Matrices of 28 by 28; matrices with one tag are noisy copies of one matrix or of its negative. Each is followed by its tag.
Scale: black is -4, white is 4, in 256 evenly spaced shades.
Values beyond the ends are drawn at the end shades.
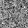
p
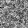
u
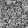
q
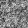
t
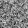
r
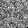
p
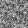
u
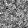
u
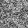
p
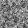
t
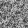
r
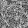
q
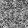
p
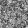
q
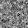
r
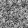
t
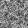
u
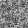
t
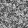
u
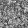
q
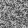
u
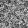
u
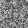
p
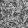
p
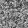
p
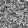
u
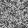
u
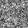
t
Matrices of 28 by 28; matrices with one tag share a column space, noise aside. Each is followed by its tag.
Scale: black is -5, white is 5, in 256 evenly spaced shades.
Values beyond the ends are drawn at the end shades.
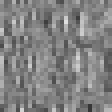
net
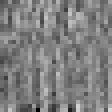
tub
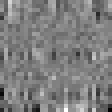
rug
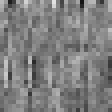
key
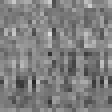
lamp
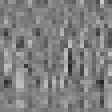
lamp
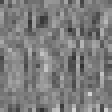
net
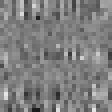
rug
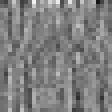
key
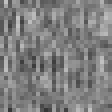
net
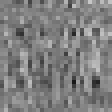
lamp
